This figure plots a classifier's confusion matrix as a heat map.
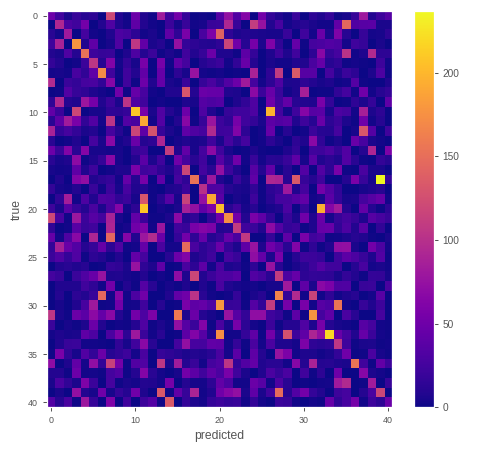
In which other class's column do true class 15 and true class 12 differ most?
37
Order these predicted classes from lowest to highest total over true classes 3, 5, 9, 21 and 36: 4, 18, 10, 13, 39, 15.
18, 39, 4, 13, 10, 15
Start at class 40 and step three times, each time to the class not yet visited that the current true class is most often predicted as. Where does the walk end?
35
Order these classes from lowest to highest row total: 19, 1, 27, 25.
25, 27, 1, 19
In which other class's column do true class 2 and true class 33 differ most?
28
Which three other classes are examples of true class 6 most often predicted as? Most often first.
29, 27, 24
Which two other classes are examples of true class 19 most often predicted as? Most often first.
11, 16
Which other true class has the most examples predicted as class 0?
21
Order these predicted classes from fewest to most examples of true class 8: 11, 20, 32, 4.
32, 4, 11, 20
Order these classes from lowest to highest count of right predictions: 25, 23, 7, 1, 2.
25, 7, 2, 1, 23
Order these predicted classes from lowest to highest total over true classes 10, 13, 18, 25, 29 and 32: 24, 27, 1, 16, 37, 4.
4, 1, 24, 37, 16, 27
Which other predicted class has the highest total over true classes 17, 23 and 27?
39
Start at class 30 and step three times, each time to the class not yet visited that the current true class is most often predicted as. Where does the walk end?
7
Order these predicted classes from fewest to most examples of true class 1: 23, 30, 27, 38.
23, 30, 27, 38
